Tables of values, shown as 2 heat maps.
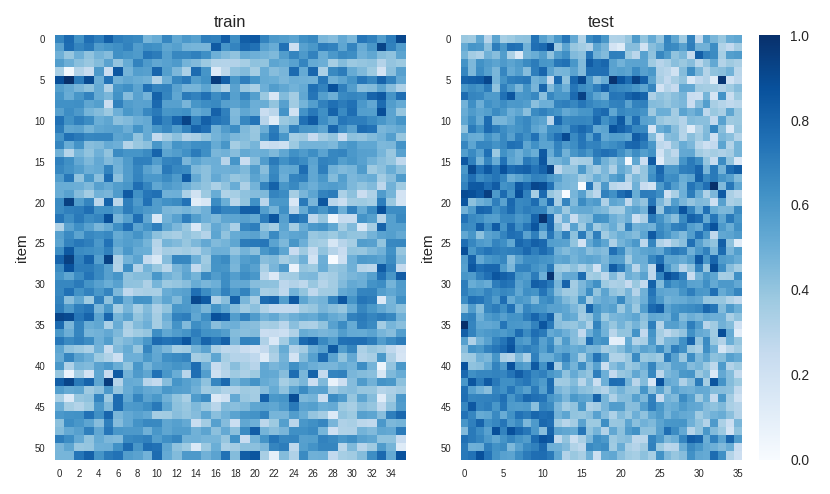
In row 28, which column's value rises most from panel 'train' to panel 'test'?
32
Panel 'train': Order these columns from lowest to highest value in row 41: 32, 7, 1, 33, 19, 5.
1, 33, 5, 19, 32, 7
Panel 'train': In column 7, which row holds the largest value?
19
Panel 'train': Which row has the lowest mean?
38
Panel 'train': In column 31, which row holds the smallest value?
23
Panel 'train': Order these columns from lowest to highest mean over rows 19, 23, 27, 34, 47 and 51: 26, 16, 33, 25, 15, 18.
18, 15, 26, 25, 16, 33
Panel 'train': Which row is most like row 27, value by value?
42
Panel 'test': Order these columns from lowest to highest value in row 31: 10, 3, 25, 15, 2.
15, 25, 2, 3, 10
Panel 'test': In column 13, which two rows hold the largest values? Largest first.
12, 30
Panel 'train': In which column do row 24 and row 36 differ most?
22
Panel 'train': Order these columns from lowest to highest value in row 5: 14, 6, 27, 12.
6, 14, 12, 27
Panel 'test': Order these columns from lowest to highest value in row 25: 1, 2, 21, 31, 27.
27, 31, 21, 2, 1
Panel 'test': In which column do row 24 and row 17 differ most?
32
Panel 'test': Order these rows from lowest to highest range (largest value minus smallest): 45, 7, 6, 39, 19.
39, 45, 6, 7, 19
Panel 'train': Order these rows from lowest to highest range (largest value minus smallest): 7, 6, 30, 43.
43, 30, 6, 7
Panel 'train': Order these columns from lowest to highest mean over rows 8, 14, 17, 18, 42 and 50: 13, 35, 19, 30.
35, 19, 30, 13
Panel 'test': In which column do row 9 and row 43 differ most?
18
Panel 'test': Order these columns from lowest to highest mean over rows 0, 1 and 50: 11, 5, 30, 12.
30, 12, 5, 11
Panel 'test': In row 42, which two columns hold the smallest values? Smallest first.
24, 17
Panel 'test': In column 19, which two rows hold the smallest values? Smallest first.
37, 1
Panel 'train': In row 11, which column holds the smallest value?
20
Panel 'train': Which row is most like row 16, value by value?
17
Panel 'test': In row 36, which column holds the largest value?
33
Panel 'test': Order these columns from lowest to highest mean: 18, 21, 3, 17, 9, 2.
21, 18, 17, 2, 3, 9
